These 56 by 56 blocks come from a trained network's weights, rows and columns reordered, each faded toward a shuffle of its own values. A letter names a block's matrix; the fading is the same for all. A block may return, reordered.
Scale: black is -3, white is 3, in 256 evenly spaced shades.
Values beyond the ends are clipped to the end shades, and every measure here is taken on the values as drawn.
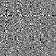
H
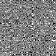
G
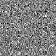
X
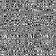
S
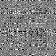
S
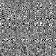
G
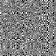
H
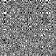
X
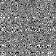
G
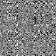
H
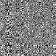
H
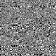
G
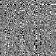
H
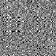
X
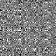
X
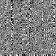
H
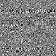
G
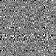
G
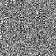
X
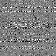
S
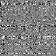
S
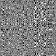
H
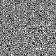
H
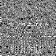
G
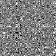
H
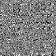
G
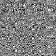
G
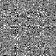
H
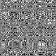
S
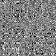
G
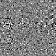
G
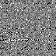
G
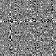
H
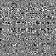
S
